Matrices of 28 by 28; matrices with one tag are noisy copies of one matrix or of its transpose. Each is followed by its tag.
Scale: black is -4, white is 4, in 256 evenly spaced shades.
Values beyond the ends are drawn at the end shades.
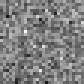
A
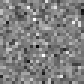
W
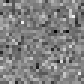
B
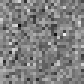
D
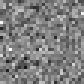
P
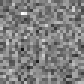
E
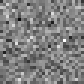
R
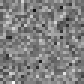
P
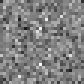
R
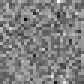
D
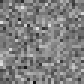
P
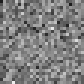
P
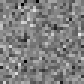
A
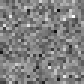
B
